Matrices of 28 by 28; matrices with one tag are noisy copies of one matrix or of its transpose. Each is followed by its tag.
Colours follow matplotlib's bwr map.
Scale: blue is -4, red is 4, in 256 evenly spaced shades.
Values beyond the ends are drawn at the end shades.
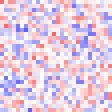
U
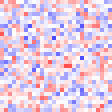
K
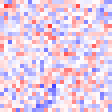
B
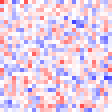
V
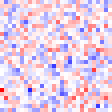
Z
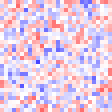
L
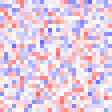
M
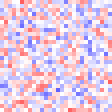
L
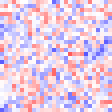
B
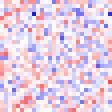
L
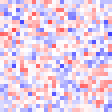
Z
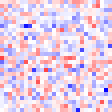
K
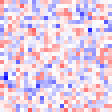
U
